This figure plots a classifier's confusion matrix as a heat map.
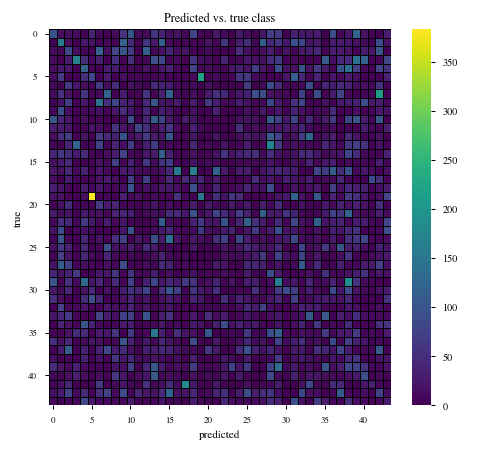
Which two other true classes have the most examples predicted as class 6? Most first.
8, 2
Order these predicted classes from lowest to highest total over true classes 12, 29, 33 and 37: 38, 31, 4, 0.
31, 0, 4, 38
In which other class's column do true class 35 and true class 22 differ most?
13
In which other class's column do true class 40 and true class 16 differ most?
18
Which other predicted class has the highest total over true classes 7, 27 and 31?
42
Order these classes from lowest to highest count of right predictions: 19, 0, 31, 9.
9, 31, 0, 19
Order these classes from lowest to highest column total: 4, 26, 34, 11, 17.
11, 17, 26, 34, 4
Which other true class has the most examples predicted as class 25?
22
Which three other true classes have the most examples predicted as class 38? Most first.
29, 4, 21
